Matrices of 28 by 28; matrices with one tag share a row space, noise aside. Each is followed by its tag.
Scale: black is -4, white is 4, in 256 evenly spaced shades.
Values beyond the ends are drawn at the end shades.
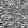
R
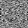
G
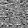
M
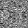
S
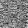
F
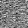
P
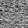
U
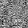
S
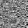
F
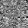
F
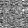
U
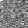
U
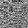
S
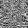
F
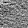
R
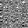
U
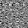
G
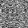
G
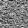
R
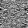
F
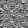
U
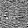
P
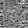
U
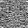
M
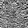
F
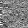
R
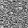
S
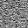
P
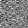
G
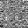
U
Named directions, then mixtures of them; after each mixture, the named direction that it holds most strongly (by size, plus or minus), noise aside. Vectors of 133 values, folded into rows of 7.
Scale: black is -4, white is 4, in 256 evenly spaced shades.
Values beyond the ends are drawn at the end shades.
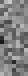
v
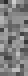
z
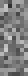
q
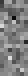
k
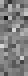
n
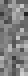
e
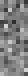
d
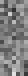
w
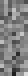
w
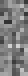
e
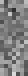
w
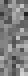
e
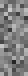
n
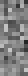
d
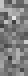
k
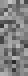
v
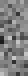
v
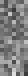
w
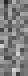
z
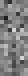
n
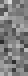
v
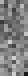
w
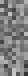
w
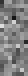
k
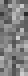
e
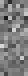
n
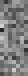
v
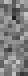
e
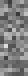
q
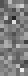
k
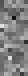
k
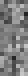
e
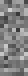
q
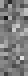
n
